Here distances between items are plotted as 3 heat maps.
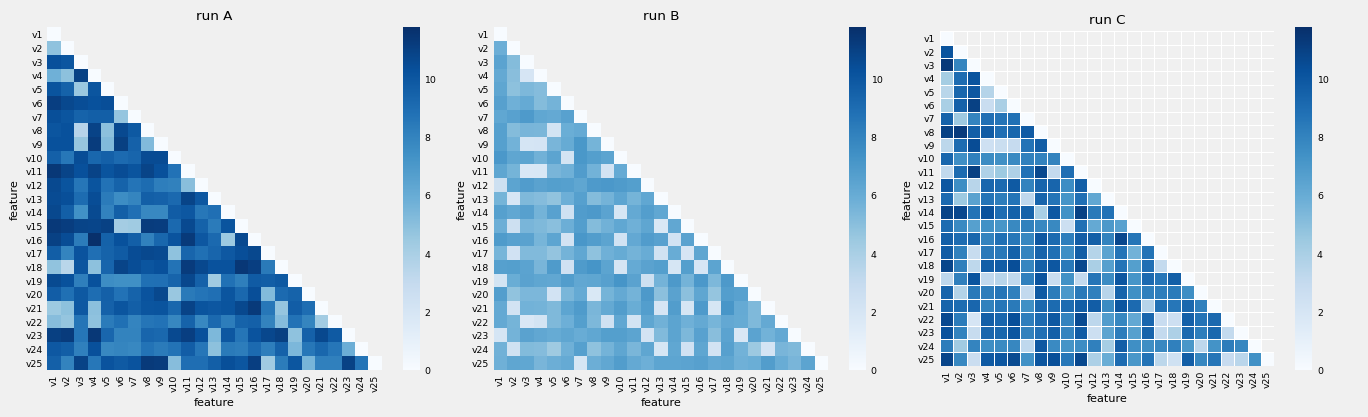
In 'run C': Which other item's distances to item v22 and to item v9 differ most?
v3
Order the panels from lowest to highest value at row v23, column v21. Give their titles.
run B, run C, run A
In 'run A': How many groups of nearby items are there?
7
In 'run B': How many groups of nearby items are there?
6
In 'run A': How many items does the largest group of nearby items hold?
6
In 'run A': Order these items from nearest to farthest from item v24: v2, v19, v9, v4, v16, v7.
v19, v7, v9, v16, v2, v4
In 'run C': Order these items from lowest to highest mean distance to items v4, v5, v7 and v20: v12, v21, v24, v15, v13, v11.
v24, v13, v11, v15, v21, v12
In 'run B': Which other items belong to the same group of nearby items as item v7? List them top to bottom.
v25
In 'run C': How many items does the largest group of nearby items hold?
7
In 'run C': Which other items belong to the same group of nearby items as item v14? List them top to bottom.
v8
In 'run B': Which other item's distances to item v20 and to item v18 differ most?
v8
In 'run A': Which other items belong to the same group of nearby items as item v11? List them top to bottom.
v12
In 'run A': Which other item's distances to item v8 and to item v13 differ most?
v3
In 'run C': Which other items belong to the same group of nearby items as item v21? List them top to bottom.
v16
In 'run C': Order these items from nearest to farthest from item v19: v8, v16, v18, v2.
v2, v16, v18, v8
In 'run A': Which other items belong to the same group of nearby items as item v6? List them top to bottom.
v7, v15
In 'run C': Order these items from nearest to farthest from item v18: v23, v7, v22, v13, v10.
v22, v23, v13, v7, v10
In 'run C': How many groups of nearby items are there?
6
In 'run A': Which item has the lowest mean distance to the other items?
v22
